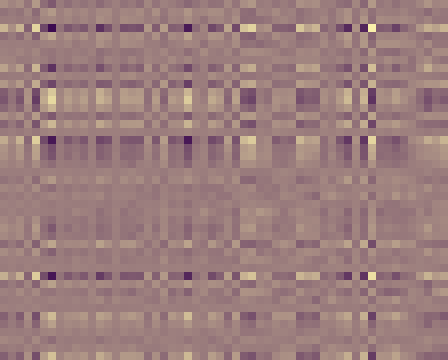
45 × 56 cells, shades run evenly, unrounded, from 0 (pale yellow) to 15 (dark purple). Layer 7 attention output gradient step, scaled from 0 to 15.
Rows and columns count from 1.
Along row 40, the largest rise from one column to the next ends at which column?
47
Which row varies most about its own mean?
4
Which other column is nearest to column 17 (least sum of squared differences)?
14
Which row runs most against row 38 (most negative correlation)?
39
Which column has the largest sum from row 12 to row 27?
54
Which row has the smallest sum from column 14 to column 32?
13
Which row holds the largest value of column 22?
18
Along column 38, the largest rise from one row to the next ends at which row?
5
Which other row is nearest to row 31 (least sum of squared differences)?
16
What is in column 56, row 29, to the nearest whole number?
7
